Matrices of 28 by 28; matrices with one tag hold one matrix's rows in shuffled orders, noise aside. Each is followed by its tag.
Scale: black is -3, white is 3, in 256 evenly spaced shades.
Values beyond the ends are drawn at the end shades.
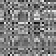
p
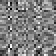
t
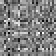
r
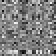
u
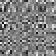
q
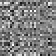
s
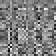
t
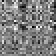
u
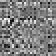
s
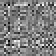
r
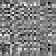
s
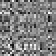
s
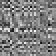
s
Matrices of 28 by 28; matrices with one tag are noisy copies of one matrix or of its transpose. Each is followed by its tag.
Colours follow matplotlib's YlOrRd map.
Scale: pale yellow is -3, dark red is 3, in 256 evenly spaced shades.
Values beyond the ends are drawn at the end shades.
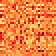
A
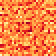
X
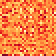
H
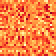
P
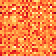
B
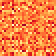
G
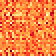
B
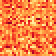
P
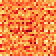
X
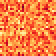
P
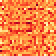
X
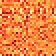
H
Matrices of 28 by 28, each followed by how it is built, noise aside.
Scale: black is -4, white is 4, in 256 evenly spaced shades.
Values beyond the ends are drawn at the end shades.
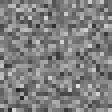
noise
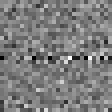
uneven rows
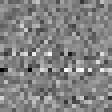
uneven rows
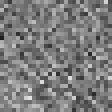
Toeplitz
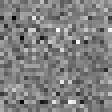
uneven rows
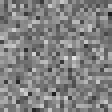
noise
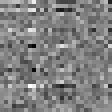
low rank
